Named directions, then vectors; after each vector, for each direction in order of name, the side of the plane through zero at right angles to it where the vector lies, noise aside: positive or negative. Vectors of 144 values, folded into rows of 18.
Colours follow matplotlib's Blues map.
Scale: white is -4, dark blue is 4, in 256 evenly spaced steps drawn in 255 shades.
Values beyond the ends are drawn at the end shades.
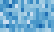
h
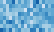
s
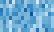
negative, negative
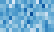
negative, negative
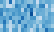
negative, negative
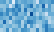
negative, negative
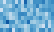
negative, positive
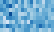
positive, negative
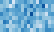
negative, negative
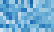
positive, negative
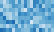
negative, positive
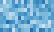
negative, positive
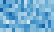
positive, negative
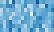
positive, positive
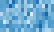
positive, positive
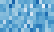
positive, positive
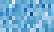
negative, negative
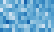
negative, positive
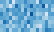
negative, negative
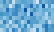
negative, negative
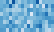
positive, positive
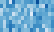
positive, positive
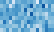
negative, negative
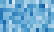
negative, negative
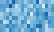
positive, positive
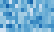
positive, negative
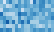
negative, positive
